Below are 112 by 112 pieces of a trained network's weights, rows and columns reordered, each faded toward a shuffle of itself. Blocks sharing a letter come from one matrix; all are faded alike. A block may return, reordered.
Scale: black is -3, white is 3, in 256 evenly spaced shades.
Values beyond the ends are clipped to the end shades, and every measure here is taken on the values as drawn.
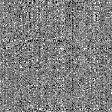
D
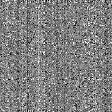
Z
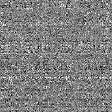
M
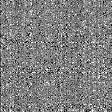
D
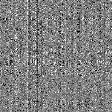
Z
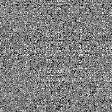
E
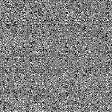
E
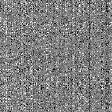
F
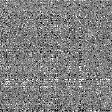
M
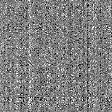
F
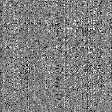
D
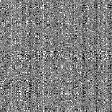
F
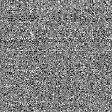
E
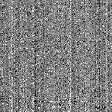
F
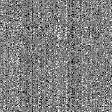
F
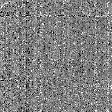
D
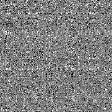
E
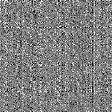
D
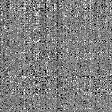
D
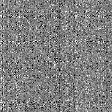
D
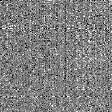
D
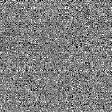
E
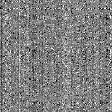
Z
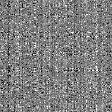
F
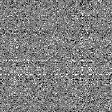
M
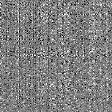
F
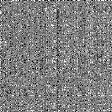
D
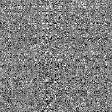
E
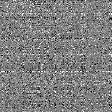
M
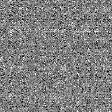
E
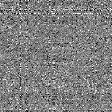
M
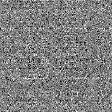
E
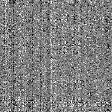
F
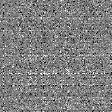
M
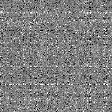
M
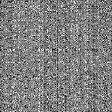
F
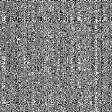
F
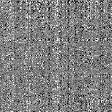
F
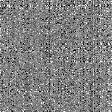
D
